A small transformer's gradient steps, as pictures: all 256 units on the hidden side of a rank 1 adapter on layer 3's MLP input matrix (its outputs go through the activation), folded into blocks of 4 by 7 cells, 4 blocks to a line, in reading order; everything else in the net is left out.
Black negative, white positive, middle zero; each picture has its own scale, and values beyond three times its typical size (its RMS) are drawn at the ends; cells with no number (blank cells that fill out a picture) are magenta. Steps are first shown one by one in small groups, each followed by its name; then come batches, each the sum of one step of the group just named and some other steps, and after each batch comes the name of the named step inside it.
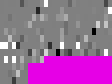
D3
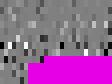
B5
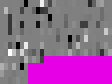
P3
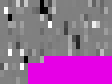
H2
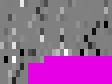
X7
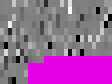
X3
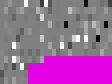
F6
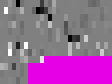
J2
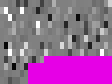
J2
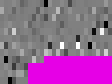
X3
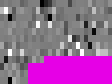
H2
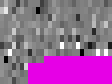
J2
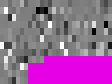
H2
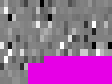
H2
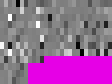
X7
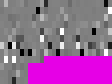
D3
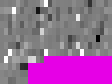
P3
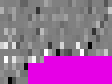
D3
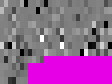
X7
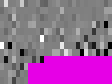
X7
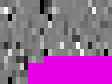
H2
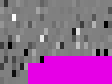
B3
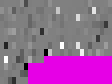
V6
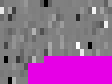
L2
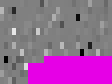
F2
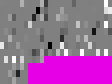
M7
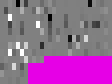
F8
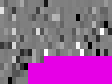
B3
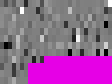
B3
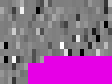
F2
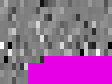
F2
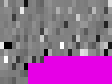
V6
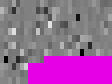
F2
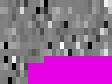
M7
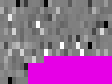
F8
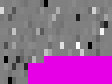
L2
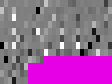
F2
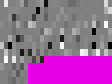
M7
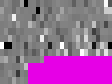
M7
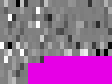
F8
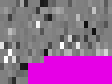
V6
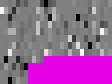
L2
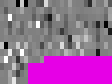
F8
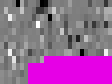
F8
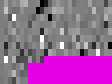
V6
